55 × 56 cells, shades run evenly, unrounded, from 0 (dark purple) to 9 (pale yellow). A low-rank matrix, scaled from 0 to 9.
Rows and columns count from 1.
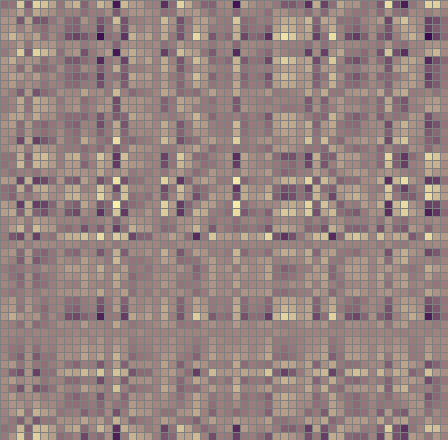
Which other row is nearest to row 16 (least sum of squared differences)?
32
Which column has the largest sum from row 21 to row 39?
15
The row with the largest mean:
30
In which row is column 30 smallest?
1
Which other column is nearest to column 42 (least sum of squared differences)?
25
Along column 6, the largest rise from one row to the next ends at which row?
24
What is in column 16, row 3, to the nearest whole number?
3
